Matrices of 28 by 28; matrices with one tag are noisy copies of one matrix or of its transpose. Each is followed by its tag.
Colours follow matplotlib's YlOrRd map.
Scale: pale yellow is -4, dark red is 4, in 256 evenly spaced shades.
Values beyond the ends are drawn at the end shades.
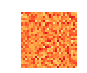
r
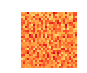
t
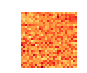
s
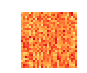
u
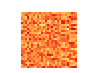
u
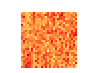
s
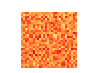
t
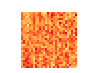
s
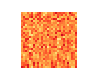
u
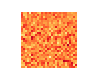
r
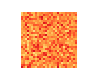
t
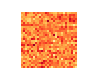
s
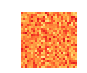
r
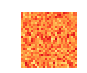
r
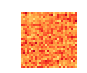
s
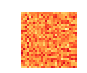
u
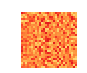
r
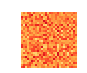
t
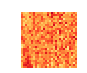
s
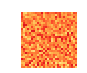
r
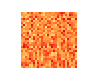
u
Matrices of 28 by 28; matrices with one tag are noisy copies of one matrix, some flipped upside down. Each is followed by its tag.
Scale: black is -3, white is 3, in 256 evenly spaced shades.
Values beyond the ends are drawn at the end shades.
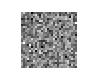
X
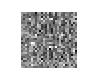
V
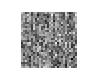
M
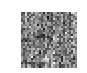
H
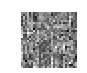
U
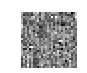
U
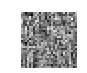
U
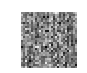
M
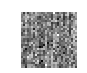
H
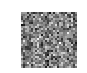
X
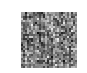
H
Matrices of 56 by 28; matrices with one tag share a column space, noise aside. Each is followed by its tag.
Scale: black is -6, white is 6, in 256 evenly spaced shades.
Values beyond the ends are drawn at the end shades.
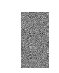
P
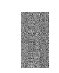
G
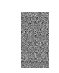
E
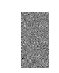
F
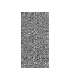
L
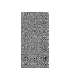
L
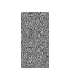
E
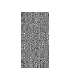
G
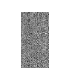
G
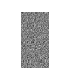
F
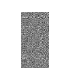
P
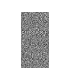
E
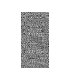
P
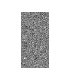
P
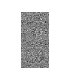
E
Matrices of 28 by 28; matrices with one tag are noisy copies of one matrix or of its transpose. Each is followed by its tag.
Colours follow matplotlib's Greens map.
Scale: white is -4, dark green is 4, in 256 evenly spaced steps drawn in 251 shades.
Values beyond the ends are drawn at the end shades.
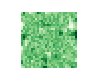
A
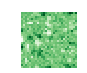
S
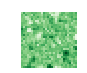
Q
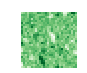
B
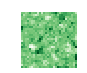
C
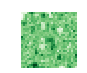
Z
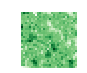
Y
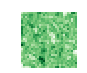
B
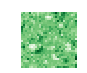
C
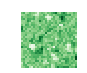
C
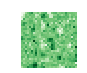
Z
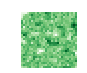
Z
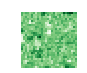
S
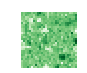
Q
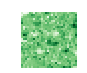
Z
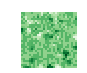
Q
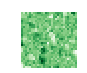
B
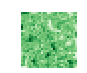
Y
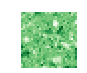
C
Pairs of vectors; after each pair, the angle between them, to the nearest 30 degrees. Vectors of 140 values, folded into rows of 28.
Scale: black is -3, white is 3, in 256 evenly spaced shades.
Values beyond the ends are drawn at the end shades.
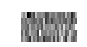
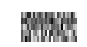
60 degrees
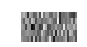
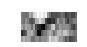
90 degrees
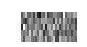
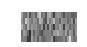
120 degrees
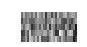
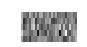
120 degrees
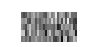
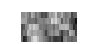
60 degrees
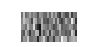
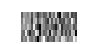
30 degrees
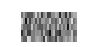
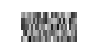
120 degrees
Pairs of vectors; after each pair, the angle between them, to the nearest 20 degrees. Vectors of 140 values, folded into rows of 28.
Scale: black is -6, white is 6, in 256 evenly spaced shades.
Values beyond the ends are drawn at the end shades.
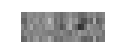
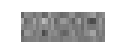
80 degrees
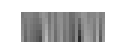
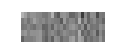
120 degrees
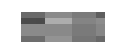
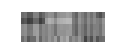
40 degrees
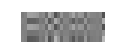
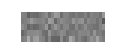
140 degrees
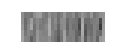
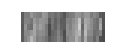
140 degrees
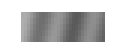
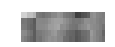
60 degrees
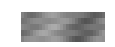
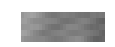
100 degrees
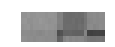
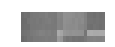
160 degrees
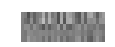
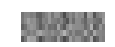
80 degrees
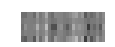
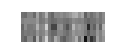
20 degrees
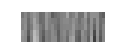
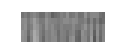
20 degrees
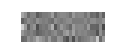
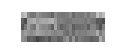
120 degrees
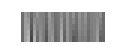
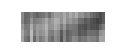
120 degrees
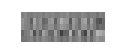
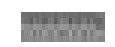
60 degrees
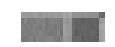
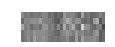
100 degrees
